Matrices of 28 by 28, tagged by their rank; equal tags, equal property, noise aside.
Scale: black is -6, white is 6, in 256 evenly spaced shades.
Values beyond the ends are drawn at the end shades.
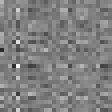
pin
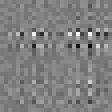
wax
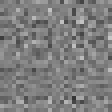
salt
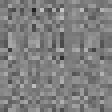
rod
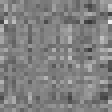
pin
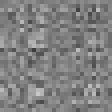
rod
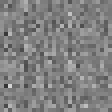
salt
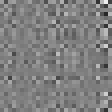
pin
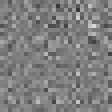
rod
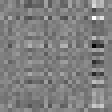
wax
